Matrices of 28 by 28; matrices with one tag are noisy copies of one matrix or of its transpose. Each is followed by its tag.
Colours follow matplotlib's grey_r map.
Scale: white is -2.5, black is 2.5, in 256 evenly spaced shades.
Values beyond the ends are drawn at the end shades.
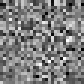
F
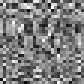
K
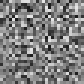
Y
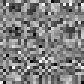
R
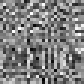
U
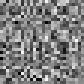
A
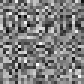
Y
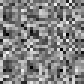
R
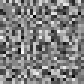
A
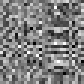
U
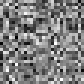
K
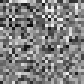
Y
